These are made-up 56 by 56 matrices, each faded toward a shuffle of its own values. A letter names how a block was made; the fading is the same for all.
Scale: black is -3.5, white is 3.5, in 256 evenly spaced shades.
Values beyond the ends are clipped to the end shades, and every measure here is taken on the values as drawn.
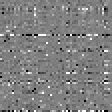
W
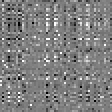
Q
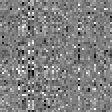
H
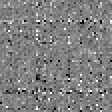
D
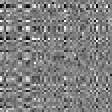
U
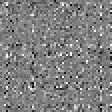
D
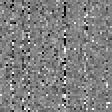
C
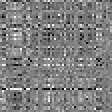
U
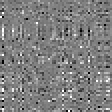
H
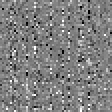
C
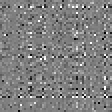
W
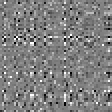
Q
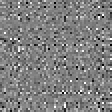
H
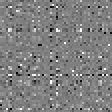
Q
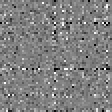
D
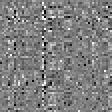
H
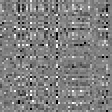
Q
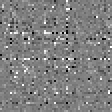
D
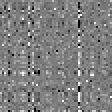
Q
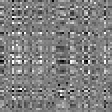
U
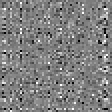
H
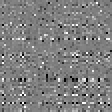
W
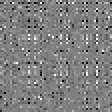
Q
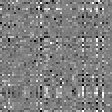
Q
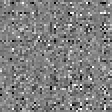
D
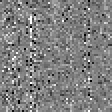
C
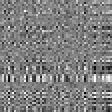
U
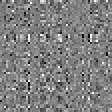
H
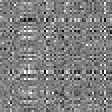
U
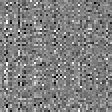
H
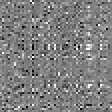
H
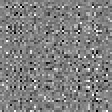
H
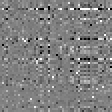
W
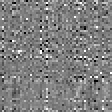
H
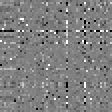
W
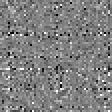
D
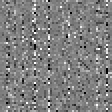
C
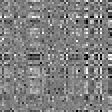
U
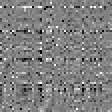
W
